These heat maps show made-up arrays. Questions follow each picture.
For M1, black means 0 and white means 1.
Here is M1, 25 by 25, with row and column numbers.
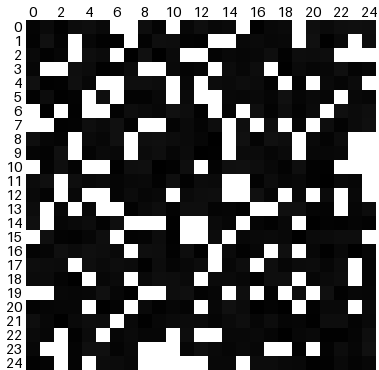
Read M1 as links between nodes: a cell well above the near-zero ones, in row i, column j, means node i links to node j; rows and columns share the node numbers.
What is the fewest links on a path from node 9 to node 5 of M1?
3
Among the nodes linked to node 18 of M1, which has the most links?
node 12
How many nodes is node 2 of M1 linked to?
7
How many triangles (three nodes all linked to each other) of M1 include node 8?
2
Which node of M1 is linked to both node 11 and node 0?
node 15
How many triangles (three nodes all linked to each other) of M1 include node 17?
2
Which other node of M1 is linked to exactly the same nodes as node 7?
node 19
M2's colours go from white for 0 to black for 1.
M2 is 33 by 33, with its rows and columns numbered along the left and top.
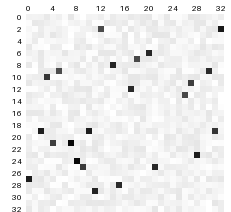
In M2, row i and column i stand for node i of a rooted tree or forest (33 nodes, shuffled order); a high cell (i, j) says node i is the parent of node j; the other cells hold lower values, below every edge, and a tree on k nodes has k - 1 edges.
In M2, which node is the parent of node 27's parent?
29
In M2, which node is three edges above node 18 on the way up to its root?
25
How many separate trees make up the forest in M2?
10
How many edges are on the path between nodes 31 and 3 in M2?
3
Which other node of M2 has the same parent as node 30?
5
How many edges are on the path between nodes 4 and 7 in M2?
2
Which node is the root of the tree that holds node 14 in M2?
24
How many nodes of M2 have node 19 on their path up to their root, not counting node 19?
7
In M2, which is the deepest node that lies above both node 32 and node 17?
2
